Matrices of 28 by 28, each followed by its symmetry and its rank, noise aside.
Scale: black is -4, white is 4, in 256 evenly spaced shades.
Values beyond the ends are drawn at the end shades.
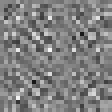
symmetric, rank four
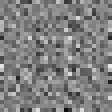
antisymmetric, rank four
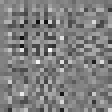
symmetric, rank three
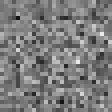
no symmetry, rank six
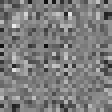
symmetric, rank four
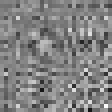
symmetric, rank three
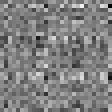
no symmetry, rank three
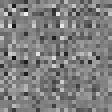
antisymmetric, rank four
